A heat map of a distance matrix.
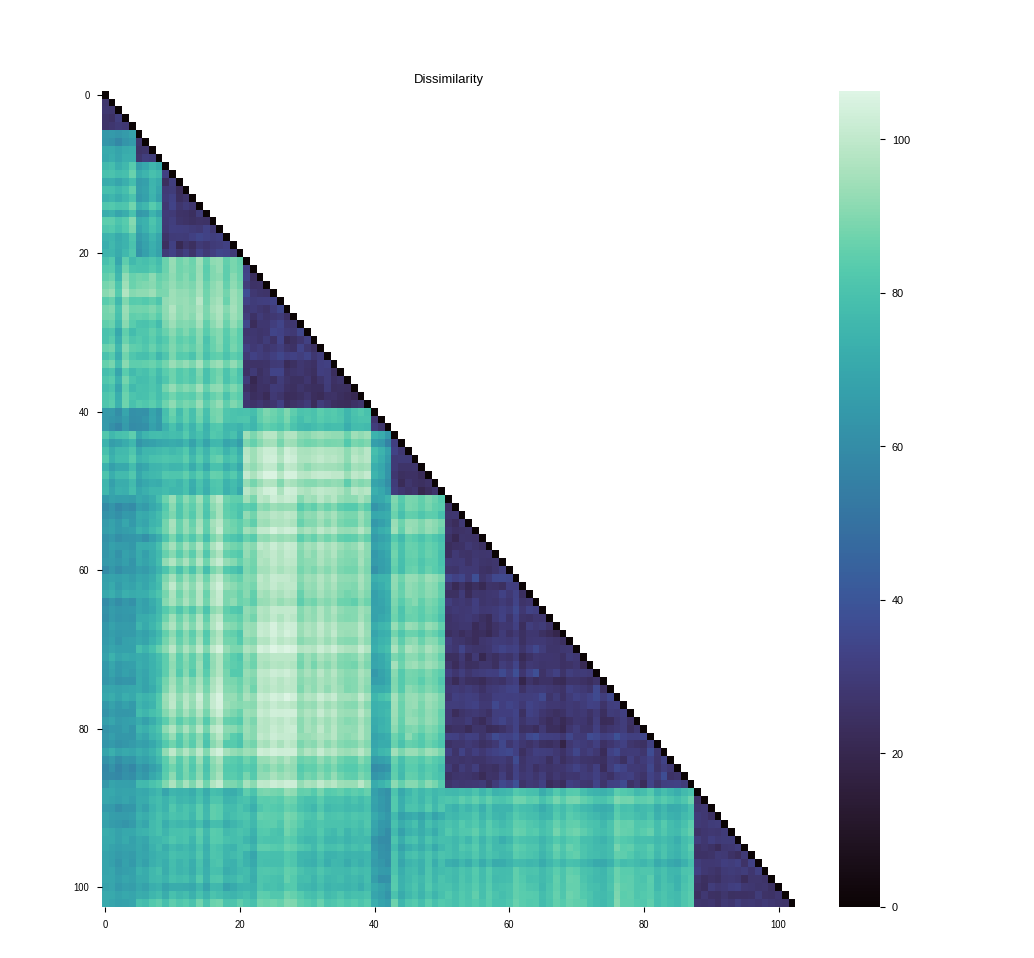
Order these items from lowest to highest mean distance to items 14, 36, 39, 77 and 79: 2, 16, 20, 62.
62, 2, 20, 16
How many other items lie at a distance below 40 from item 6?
3
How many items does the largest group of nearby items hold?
37
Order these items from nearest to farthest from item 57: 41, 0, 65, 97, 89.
65, 0, 41, 97, 89
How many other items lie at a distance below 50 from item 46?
7
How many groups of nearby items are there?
8
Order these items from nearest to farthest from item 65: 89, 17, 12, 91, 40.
40, 91, 89, 12, 17
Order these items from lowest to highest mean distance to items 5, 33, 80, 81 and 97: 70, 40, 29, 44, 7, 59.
59, 70, 7, 40, 29, 44
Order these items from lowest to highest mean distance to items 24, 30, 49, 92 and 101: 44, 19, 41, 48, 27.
27, 44, 41, 48, 19
